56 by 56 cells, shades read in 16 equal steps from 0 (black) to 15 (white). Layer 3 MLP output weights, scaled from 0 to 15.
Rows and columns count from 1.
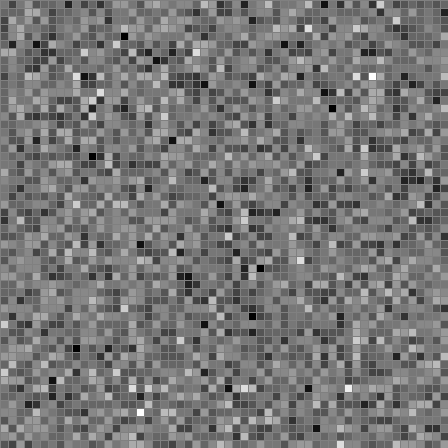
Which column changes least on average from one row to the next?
37
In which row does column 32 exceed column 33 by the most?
34
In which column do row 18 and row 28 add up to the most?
31
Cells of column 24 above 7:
19
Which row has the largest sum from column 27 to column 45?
56
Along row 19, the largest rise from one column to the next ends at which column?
46
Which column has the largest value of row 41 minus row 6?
5
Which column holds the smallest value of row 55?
30
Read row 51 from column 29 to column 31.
11 4 4
